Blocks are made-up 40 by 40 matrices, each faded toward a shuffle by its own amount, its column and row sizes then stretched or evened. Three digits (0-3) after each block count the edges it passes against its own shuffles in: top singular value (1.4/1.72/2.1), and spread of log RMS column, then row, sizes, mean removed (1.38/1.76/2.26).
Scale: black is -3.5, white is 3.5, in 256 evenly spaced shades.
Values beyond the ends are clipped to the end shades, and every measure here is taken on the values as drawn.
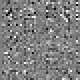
1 3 2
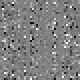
0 3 0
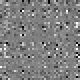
0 3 3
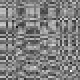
3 0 2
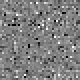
0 0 2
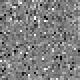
0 0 0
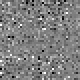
0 1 2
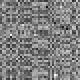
3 0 0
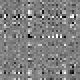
3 3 3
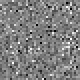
1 1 1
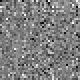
0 2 1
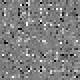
0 2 2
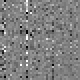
1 3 0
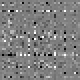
2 3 3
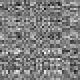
3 2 3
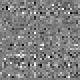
2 1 3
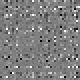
1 2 3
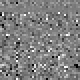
0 1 3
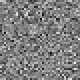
2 0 1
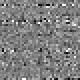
1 1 3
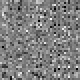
2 3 0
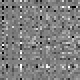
2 3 3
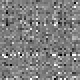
2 2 2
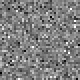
0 0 0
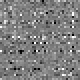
1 1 3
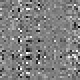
2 3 2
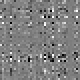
1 3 3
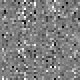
1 3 1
